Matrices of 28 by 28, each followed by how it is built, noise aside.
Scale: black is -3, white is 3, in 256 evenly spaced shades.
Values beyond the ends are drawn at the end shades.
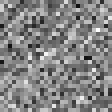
Hankel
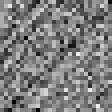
Hankel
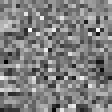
low rank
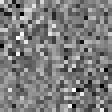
block diagonal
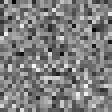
noise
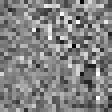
upper triangular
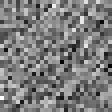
Hankel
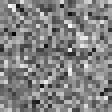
noise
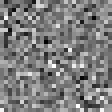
block diagonal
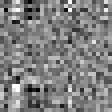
low rank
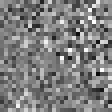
upper triangular
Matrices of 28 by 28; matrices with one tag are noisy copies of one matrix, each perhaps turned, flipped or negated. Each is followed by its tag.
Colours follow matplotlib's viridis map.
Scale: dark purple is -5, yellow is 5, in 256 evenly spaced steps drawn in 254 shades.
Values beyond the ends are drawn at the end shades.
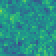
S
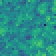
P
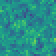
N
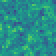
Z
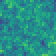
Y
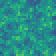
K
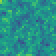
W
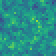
W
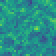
P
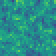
K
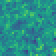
N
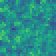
K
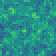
W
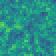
Z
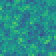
N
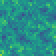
W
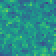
Y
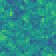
S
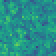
P
